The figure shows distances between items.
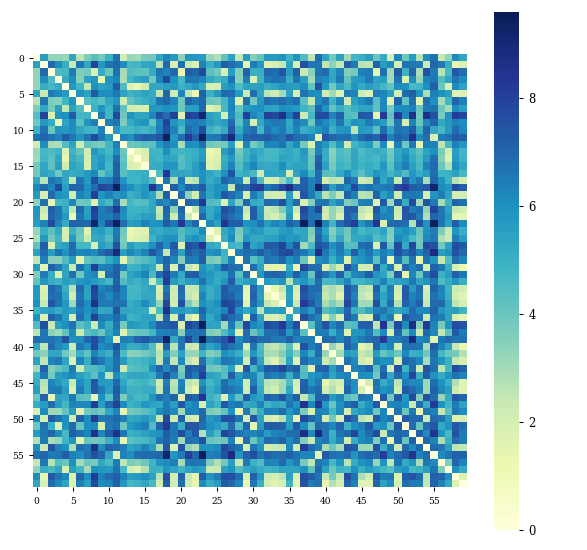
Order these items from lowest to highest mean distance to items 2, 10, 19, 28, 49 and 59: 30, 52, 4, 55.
4, 30, 55, 52
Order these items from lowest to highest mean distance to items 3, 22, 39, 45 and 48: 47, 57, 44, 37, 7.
57, 7, 44, 47, 37
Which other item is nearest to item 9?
3
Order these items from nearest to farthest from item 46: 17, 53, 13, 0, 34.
17, 34, 13, 0, 53
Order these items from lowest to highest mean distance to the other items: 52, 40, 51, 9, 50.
40, 50, 9, 51, 52
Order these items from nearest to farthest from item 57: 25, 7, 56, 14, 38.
14, 25, 7, 56, 38
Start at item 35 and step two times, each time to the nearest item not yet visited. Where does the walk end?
31
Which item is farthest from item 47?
23
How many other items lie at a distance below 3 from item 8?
5
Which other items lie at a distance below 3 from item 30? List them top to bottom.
3, 9, 51
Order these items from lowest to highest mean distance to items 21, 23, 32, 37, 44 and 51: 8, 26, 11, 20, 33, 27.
33, 20, 26, 8, 27, 11
